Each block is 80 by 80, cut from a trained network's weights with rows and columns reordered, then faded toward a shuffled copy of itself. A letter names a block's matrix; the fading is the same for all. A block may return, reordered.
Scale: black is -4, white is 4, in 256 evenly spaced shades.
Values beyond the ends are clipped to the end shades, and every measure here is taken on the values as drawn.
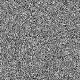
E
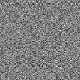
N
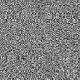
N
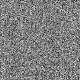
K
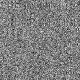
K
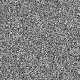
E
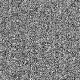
K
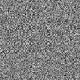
N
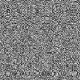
N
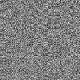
N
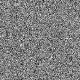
E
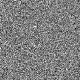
E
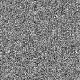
K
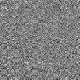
N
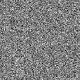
E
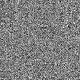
K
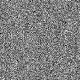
E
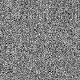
K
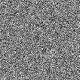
E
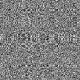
N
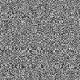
N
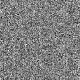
K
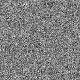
E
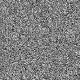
E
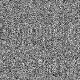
K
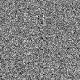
E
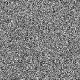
E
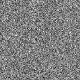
K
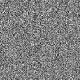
K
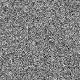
E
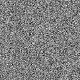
K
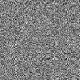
N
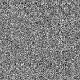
K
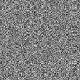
N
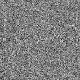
E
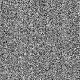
K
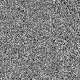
E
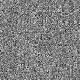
K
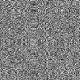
N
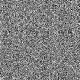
K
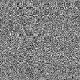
N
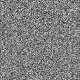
K
